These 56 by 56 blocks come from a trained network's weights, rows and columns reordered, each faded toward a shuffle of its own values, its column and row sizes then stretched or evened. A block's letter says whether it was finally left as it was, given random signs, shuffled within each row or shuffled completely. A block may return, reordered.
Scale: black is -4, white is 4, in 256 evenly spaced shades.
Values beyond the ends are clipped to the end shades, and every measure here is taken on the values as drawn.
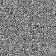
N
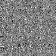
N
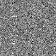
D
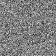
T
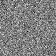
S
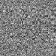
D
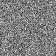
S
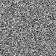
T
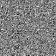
N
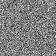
S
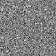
D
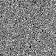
S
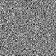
D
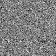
T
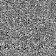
D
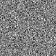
D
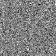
N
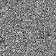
N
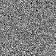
N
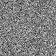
S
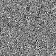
D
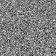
T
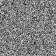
S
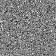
T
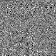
D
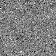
T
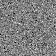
S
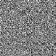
D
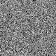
T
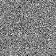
N
